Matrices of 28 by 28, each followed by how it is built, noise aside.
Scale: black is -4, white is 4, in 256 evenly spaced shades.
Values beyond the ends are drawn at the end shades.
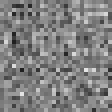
low rank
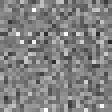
uneven rows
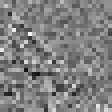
lower triangular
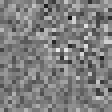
upper triangular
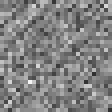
Hankel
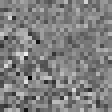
lower triangular
